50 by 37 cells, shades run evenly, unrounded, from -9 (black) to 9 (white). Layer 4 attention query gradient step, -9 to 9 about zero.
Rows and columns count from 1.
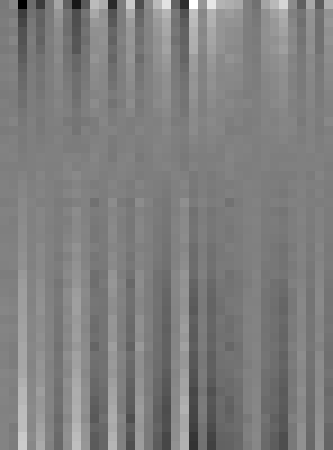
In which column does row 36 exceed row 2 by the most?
3
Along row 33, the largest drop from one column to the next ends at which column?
22
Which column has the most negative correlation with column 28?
14
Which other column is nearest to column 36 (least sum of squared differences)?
34
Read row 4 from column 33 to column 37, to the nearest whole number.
1 -1 1 -1 1
